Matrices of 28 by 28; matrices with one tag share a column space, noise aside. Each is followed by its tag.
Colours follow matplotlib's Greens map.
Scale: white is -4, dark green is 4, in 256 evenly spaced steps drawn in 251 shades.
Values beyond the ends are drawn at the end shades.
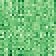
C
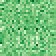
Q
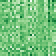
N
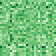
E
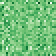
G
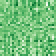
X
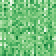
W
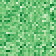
E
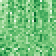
N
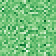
Q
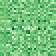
Q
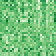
N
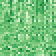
N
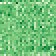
G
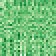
X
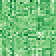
C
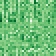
N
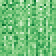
W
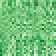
X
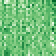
W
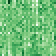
W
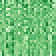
W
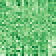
X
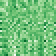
X
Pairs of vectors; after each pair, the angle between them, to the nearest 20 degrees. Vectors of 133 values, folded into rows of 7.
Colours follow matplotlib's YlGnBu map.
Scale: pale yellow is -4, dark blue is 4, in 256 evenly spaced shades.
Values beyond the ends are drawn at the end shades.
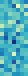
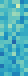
40 degrees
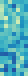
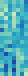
40 degrees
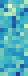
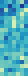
140 degrees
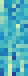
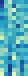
160 degrees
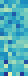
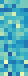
160 degrees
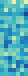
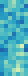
100 degrees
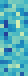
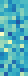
120 degrees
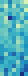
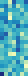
140 degrees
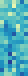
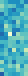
100 degrees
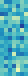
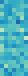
100 degrees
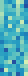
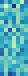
80 degrees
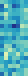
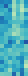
100 degrees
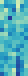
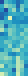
160 degrees
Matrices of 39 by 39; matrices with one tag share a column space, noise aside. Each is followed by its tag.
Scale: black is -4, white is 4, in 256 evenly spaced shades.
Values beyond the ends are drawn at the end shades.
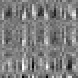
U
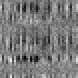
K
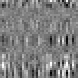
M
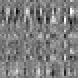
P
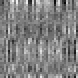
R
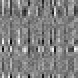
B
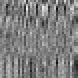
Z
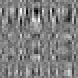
P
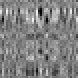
P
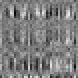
U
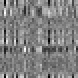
B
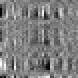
U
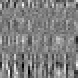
M
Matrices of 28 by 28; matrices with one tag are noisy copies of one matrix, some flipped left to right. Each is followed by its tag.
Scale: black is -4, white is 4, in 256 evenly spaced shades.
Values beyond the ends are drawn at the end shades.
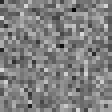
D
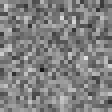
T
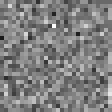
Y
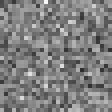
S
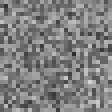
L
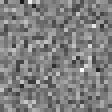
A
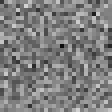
D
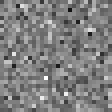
Y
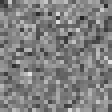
S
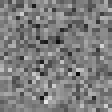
T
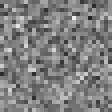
T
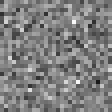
T
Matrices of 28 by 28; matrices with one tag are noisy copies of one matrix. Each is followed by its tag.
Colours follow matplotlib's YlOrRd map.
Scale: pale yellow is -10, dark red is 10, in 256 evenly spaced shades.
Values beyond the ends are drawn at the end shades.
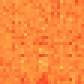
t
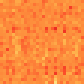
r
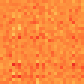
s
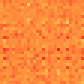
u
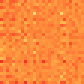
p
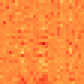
t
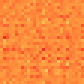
u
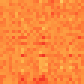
t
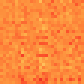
t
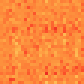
r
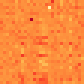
t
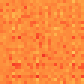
s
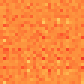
u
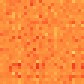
s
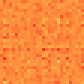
u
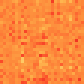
t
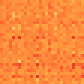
s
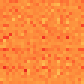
u
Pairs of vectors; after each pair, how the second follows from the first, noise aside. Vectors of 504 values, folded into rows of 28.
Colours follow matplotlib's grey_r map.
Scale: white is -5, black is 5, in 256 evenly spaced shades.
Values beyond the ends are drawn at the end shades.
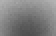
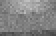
reversed, negated, partly zeroed.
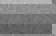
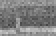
wrapped around.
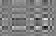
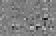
negated, partly zeroed.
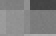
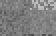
negated, partly zeroed.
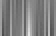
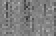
reversed, negated, partly zeroed.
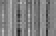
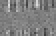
reversed, negated, partly zeroed.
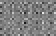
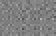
wrapped around, shrunk.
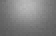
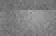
wrapped around, shrunk.
